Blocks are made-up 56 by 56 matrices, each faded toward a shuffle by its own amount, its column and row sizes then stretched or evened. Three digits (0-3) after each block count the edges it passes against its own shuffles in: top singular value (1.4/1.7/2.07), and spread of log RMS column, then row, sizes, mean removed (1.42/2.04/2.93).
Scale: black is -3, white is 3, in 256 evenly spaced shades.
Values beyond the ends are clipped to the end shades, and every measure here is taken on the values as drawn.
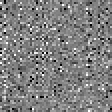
2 2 1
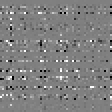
1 2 3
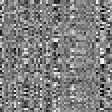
3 3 0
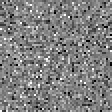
0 0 0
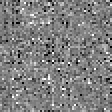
1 1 2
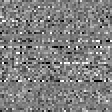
0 0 3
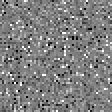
0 0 1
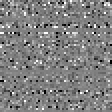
1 0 3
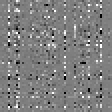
2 3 2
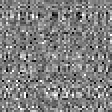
3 0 2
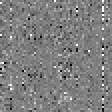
1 2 1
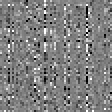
3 3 0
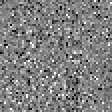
1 0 0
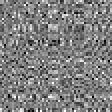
3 0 2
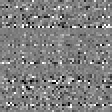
1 1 3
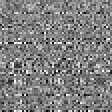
3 0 3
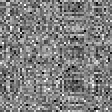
3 1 0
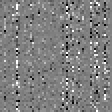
1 3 0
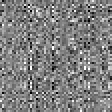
3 3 2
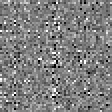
2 2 1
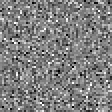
1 0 0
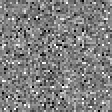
0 1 1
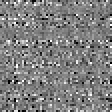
1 2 3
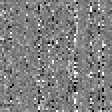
0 3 0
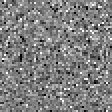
1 0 0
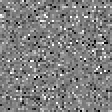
1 0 1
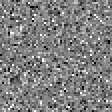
1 0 0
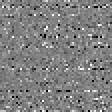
2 1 2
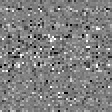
2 1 2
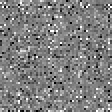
1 1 1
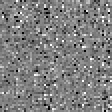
0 1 1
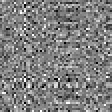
3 2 1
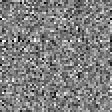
2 1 1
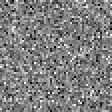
0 0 0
